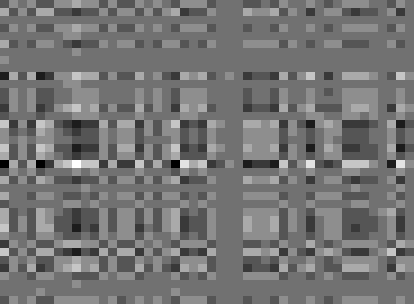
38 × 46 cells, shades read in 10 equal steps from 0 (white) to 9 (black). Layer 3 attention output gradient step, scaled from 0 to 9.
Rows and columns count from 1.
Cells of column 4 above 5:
14
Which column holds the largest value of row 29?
9
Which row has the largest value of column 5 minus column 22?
21
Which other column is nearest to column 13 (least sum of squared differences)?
7
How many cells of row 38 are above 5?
9
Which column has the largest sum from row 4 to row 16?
5
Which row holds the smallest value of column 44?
32
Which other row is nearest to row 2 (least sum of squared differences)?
23
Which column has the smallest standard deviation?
27
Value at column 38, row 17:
4
